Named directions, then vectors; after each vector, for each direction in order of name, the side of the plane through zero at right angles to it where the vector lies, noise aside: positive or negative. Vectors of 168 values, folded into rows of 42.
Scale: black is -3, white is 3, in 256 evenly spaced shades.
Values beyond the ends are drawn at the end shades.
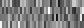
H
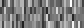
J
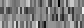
positive, positive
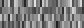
negative, positive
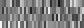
positive, positive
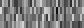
positive, negative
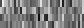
positive, negative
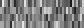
positive, negative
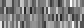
positive, positive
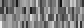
positive, positive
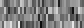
positive, positive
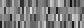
negative, negative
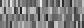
positive, negative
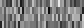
negative, negative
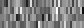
negative, positive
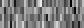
positive, negative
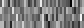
positive, negative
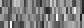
negative, positive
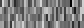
positive, negative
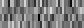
positive, negative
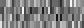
positive, positive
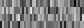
negative, negative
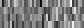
negative, positive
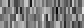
positive, negative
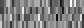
positive, positive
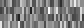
positive, positive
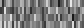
positive, positive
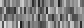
positive, positive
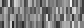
negative, positive
